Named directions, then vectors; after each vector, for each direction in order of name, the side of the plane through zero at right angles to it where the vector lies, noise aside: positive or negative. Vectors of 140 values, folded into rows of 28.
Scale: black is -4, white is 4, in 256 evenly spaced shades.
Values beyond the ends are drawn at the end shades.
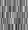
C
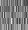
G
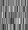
negative, negative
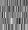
positive, positive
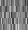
negative, positive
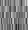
positive, negative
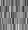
negative, positive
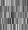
negative, positive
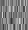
negative, negative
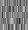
positive, positive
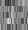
positive, negative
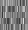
positive, positive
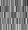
negative, positive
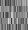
positive, negative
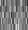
negative, positive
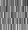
negative, positive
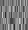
negative, negative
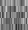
positive, negative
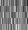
negative, positive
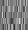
negative, negative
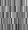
positive, negative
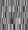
negative, negative
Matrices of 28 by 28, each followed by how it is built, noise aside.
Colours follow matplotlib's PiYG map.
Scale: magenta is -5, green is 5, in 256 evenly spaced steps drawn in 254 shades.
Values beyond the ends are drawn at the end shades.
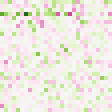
uneven rows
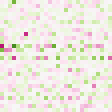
uneven rows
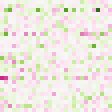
uneven rows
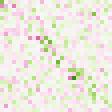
banded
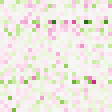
uneven rows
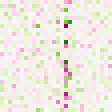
uneven columns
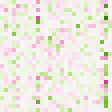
uneven columns
